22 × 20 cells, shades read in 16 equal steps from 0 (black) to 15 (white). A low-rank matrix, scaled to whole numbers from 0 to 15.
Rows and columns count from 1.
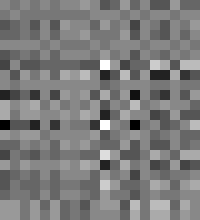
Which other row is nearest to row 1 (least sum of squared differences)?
15
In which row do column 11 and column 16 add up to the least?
8
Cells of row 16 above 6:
11
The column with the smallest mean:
14
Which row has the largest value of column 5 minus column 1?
13
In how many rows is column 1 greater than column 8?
7
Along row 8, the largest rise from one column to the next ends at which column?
18
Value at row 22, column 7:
6
